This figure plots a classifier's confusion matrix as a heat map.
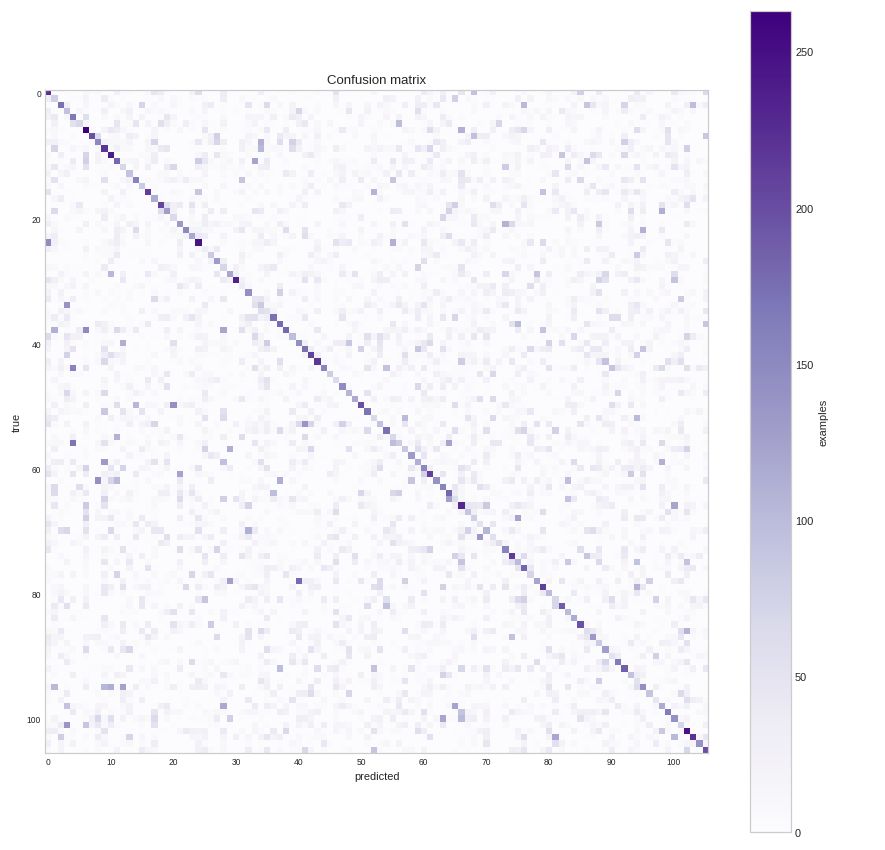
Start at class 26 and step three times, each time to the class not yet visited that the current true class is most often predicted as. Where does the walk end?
102
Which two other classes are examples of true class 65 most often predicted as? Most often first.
64, 83
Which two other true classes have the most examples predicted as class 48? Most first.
40, 96
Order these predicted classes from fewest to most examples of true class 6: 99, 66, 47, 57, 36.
36, 57, 47, 99, 66
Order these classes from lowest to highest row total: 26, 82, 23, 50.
26, 23, 82, 50
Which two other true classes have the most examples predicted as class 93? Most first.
61, 19
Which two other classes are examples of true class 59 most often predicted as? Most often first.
9, 98
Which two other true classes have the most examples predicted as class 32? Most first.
70, 66
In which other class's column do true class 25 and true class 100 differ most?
63
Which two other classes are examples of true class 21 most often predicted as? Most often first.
73, 88
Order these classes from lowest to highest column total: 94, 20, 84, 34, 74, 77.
20, 77, 84, 74, 34, 94
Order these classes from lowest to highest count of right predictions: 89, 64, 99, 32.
89, 32, 99, 64
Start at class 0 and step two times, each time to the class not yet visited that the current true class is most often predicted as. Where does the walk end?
75
